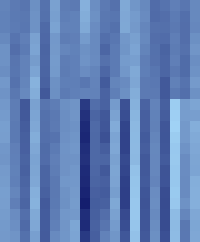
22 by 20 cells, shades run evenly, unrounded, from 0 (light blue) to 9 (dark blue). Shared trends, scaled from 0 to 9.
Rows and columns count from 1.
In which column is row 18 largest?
9
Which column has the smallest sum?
14
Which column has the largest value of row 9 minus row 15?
18
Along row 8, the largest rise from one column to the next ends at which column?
5
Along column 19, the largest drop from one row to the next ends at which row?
10
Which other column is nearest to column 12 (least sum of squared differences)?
8
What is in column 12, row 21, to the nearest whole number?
3
